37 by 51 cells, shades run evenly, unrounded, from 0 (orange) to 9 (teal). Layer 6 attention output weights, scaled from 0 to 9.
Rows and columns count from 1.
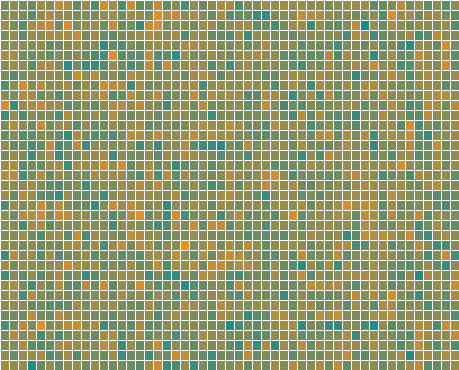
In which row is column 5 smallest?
33
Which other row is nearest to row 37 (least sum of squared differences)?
31
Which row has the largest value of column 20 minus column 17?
6
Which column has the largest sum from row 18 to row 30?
19
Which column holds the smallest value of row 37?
18
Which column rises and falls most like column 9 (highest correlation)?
11
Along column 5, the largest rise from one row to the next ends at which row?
34
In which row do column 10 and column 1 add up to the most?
28
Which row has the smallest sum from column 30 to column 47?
32
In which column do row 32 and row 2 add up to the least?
44
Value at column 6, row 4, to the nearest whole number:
3
